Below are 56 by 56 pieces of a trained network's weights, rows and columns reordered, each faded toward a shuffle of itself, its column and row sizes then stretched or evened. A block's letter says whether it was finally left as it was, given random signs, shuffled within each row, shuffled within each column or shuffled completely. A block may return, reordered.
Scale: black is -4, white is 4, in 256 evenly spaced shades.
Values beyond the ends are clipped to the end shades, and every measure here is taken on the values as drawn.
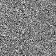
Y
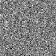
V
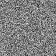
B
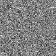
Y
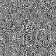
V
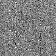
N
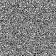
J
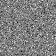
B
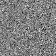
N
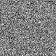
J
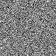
B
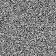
B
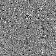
Y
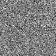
J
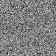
J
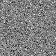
B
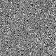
N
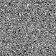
J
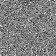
J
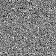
J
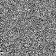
Y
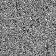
N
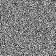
J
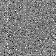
N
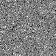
B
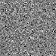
V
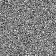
B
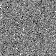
B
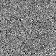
J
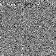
Y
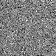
B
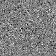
J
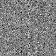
N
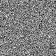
B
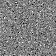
B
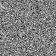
B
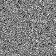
N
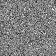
B
